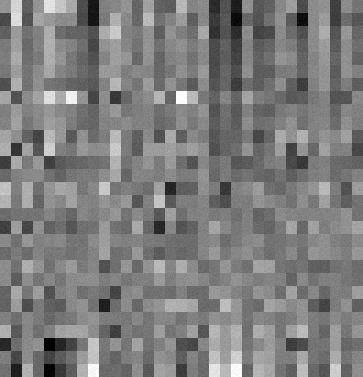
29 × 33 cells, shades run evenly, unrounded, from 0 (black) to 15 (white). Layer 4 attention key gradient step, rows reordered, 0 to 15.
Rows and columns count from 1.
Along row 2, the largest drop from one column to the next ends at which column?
3
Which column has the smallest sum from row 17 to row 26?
11
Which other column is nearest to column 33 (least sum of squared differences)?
13
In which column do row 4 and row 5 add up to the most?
5
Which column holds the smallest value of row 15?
16
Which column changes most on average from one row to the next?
1
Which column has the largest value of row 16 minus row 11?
15
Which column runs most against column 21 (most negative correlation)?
30
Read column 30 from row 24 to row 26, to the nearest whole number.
4 7 6
